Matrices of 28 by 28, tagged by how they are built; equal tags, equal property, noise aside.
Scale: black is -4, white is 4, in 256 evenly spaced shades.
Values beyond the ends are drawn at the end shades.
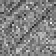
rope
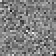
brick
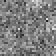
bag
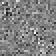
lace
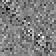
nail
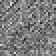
rope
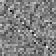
brick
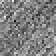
rope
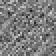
rope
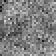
bag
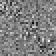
lace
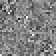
lace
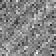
rope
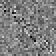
nail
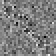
nail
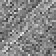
rope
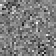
lace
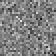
brick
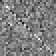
brick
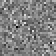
lace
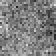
bag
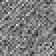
rope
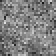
bag
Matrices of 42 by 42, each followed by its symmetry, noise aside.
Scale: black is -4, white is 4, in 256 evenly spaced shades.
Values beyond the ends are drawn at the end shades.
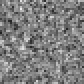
no symmetry.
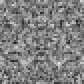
mirrored left to right.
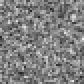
no symmetry.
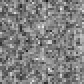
mirrored top to bottom.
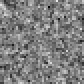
antisymmetric.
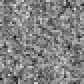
same after a half turn.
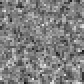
antisymmetric.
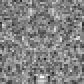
mirrored left to right.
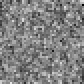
same after a half turn.
